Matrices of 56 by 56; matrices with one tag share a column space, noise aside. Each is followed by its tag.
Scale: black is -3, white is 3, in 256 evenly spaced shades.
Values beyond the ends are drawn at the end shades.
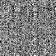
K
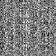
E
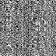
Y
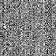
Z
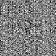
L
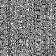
K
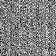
Z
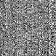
Z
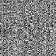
L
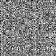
E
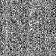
E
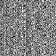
Z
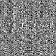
L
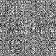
L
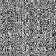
E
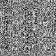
E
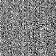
Z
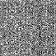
Z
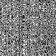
K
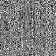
Y
